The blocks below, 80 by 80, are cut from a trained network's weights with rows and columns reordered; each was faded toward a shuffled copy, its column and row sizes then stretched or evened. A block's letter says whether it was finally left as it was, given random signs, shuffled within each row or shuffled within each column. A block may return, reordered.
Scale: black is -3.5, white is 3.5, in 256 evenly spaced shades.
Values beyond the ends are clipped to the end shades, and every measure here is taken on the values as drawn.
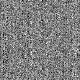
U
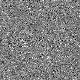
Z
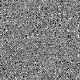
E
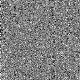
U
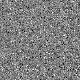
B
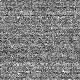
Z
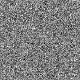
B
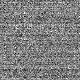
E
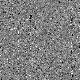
U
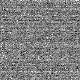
E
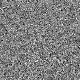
Z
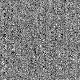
U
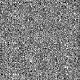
E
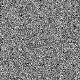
B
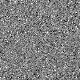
Z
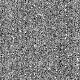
U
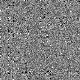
B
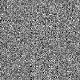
E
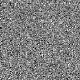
E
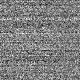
E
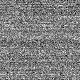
Z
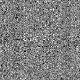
E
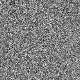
U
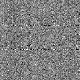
E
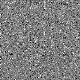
B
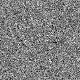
Z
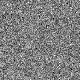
U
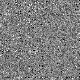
B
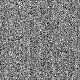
U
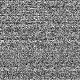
E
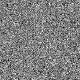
Z
